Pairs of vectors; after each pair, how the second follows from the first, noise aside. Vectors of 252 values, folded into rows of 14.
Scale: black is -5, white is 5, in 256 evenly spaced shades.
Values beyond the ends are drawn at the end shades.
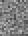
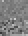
negated, partly zeroed.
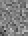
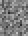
shuffled.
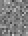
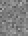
wrapped around, shrunk.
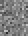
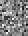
negated, scaled up.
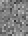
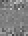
negated, partly zeroed.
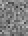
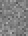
wrapped around, shrunk.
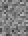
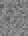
wrapped around, shrunk.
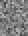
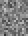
reversed, negated.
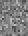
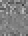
wrapped around, partly zeroed.
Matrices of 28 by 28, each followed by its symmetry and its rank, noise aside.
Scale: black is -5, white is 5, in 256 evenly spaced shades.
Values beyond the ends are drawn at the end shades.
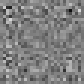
no symmetry, rank four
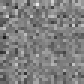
antisymmetric, rank six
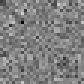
symmetric, rank eight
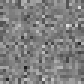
antisymmetric, rank eight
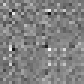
symmetric, rank four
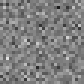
antisymmetric, rank eight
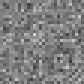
symmetric, rank eight
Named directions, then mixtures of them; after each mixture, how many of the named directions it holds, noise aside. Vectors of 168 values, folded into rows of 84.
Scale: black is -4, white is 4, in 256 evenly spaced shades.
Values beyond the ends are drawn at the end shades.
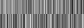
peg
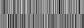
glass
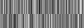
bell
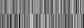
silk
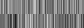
four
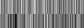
four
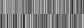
one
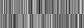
one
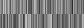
two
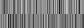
one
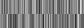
two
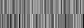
one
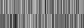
four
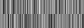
three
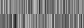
three
